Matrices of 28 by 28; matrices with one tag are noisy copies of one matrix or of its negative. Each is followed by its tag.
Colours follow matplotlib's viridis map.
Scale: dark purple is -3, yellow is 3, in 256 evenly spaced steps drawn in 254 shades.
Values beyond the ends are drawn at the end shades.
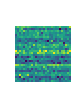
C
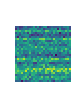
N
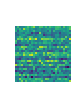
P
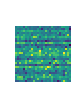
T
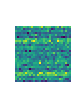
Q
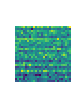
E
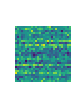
T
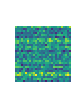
Q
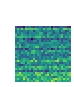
E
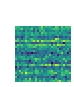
T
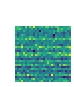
P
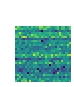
N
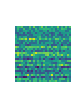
P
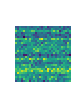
N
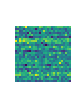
Q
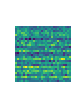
P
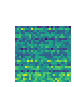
E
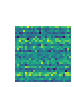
Q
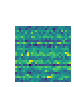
T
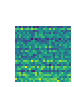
E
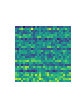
E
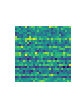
P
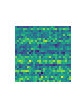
C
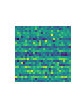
P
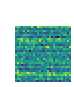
Q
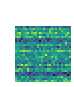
Q
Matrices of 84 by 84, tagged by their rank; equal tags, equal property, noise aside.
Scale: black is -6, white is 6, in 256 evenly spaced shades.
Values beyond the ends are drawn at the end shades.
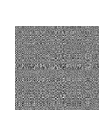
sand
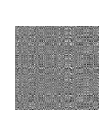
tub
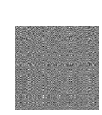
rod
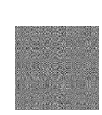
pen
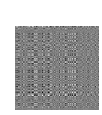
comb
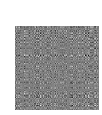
sand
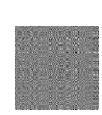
sand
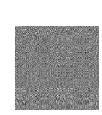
rod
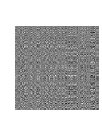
tub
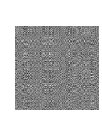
pen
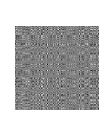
sand
